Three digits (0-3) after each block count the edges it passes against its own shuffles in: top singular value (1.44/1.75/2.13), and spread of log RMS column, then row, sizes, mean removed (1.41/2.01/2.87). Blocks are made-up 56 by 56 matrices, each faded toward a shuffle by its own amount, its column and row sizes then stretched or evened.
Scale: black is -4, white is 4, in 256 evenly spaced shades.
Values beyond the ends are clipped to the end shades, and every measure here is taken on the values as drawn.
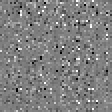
0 2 1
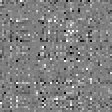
2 2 2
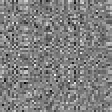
3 2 1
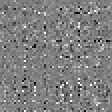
2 2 2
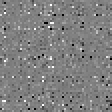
0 2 2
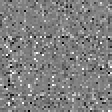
1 1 1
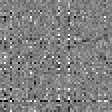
3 2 2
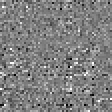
1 1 2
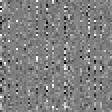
2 3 0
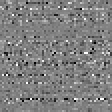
1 0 3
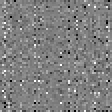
2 2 1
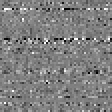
2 0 3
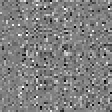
2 2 0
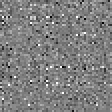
1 1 1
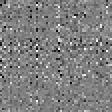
2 2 2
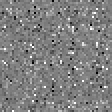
0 1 1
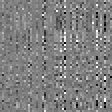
3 3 0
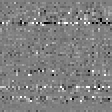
2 0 3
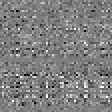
3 1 3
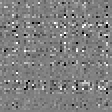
1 2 3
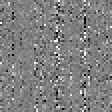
2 3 0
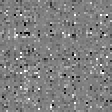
0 2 1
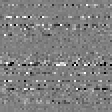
1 0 3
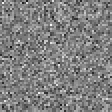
1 0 0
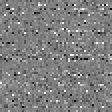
1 0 2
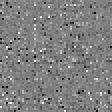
0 1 1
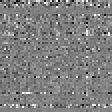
1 1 3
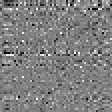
3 0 2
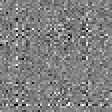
3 2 2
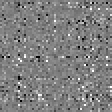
1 2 2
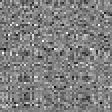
3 0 2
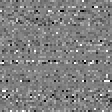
0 0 3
